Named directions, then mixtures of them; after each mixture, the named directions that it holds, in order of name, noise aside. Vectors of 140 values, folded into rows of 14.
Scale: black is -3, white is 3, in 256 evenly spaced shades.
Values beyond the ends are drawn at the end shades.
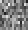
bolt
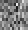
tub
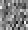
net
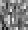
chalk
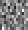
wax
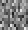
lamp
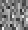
lamp, wax.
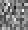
bolt, wax.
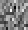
chalk, lamp, wax.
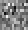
bolt, lamp, wax.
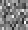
net, wax.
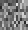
net, tub.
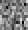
bolt, lamp, net.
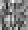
chalk, net.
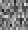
bolt, tub.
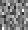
wax.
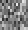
lamp, tub.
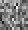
chalk, net, tub.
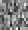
bolt, chalk, tub.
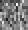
chalk, tub.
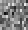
bolt, lamp.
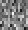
lamp.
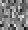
lamp.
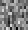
chalk, lamp, tub.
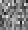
bolt.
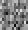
lamp, net.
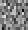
wax.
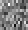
bolt, net, tub.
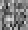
chalk, net.
